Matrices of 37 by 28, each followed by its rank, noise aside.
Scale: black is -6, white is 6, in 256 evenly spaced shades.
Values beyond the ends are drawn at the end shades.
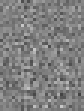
six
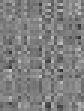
three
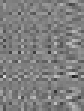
three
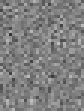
eight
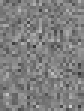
six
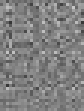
four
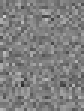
six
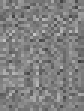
six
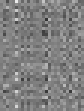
three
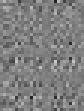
four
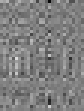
three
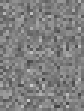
eight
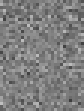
eight
